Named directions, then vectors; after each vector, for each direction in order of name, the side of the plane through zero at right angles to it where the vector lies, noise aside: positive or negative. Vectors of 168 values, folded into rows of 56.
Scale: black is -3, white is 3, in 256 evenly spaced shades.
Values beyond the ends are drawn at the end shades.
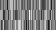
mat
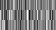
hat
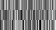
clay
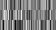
negative, negative, negative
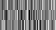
positive, positive, negative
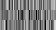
positive, positive, negative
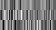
negative, negative, negative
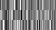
positive, positive, positive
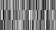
positive, negative, positive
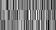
negative, negative, positive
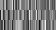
positive, negative, positive
